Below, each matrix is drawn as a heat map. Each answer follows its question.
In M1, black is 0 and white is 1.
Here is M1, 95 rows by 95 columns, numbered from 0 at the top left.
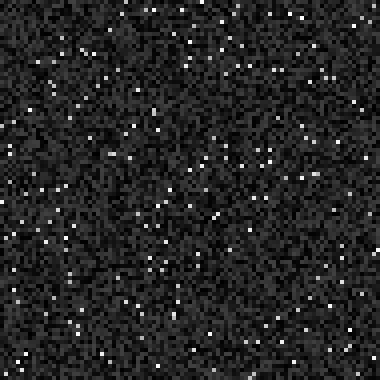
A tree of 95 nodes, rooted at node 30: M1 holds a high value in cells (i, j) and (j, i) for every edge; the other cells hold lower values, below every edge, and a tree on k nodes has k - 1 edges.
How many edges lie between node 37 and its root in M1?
3
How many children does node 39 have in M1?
3
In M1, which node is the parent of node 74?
13
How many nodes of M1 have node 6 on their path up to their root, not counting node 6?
2
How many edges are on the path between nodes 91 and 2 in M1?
4
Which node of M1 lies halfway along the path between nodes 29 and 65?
78
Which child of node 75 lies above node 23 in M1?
4
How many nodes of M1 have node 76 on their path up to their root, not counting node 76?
7
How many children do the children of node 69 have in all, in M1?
1
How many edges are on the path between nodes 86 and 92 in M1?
6
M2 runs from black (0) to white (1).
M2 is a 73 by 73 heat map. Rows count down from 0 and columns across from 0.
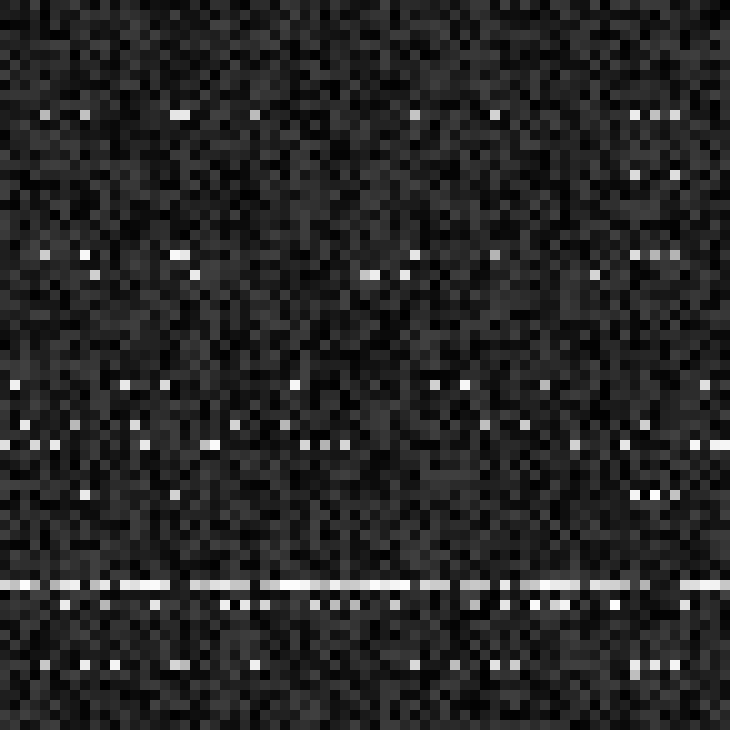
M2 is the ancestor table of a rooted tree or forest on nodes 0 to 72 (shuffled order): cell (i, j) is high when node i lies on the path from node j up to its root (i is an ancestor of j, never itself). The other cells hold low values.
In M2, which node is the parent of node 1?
38
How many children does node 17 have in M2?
1
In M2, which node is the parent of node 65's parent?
25
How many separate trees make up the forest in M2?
2
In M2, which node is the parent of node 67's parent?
49
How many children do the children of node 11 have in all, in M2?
4
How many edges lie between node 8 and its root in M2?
4
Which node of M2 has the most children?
60
